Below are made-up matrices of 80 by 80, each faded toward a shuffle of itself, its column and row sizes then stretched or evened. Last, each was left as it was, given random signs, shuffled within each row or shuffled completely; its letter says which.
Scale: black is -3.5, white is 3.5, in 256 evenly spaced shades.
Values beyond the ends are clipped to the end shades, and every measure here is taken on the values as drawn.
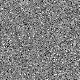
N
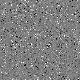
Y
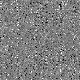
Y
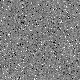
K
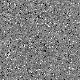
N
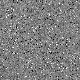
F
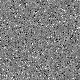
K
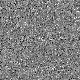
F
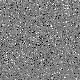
F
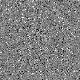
Y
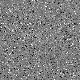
F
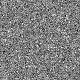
K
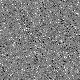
K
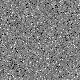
K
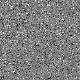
N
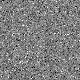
F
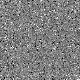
N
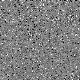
F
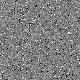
K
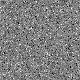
K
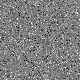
K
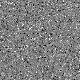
F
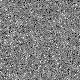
K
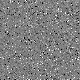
Y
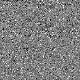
Y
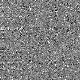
Y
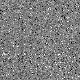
N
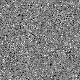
F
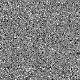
Y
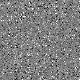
N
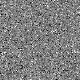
N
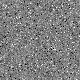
K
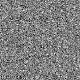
Y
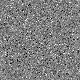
K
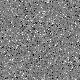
K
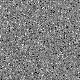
K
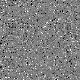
Y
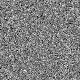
K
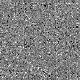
Y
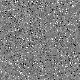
N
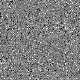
Y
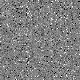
Y
